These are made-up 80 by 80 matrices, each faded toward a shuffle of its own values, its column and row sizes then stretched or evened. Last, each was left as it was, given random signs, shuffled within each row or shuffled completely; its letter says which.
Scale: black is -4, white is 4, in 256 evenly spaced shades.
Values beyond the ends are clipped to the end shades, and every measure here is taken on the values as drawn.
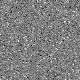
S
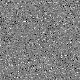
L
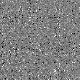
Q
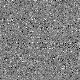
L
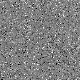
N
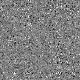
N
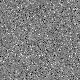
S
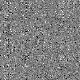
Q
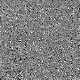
N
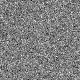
S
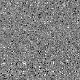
Q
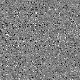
Q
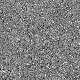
S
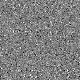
L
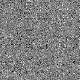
Q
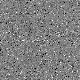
L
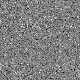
L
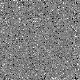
N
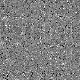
Q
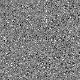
N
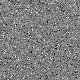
S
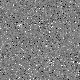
S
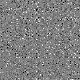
Q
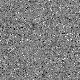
L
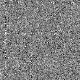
N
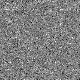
L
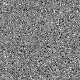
L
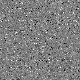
L
